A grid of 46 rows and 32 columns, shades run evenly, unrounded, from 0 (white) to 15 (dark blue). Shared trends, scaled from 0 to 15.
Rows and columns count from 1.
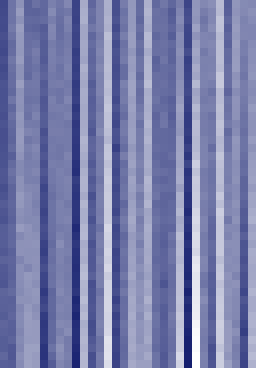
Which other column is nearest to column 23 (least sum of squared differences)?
32
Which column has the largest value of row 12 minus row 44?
25
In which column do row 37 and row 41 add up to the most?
24
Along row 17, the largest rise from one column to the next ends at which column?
15
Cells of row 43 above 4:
28
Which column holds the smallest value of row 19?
14
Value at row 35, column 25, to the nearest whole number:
2
